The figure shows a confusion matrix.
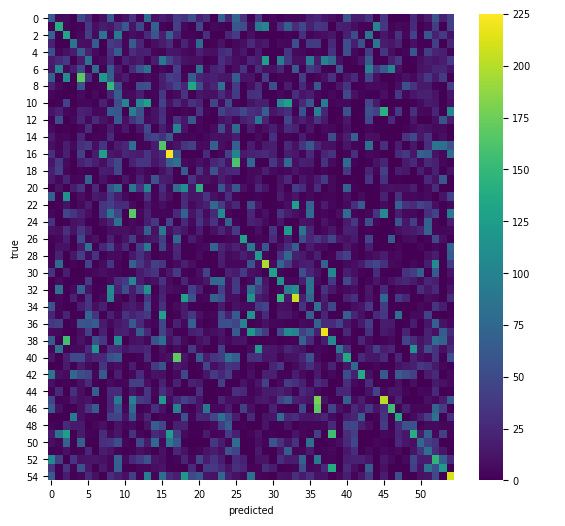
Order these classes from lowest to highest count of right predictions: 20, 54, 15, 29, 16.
20, 15, 29, 54, 16
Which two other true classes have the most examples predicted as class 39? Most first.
6, 36
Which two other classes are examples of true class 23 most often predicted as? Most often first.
11, 45
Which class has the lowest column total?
39
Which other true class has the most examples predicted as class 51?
53
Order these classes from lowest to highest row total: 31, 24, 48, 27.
48, 24, 27, 31
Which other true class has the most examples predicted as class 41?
14
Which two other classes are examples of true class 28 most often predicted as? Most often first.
32, 54
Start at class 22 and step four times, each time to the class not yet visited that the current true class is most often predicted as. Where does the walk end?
45
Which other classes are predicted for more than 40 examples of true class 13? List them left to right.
17, 23, 25
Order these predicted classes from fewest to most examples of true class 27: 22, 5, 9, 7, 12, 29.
9, 7, 12, 29, 22, 5
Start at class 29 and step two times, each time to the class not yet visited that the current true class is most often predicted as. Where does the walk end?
0
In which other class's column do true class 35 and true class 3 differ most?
15
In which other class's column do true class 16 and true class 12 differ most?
7
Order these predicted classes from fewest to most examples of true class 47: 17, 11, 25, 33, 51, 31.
17, 25, 33, 51, 11, 31
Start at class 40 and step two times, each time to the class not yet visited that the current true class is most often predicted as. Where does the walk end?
25
